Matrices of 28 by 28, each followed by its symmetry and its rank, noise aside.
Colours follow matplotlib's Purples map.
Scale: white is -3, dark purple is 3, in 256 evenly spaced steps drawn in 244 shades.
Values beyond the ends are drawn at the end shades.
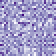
no symmetry, rank seven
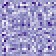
no symmetry, rank six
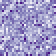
symmetric, rank seven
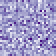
no symmetry, rank seven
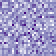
symmetric, rank five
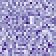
no symmetry, rank seven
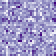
no symmetry, rank five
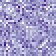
symmetric, rank six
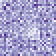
symmetric, rank seven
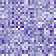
no symmetry, rank five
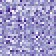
no symmetry, rank five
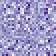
no symmetry, rank six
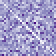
symmetric, rank six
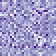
symmetric, rank seven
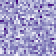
no symmetry, rank seven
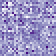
symmetric, rank seven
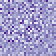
symmetric, rank six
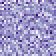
no symmetry, rank five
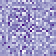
no symmetry, rank five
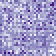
no symmetry, rank seven
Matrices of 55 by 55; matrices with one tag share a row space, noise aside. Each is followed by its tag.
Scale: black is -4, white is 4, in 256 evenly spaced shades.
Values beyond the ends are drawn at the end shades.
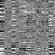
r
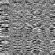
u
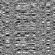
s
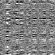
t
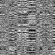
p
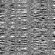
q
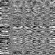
u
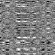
s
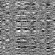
s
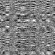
s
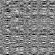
t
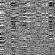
r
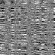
q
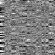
r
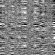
q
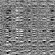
t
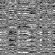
p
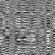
s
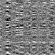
t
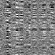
t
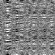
t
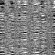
q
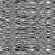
s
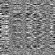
u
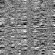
q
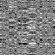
p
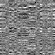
p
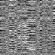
p
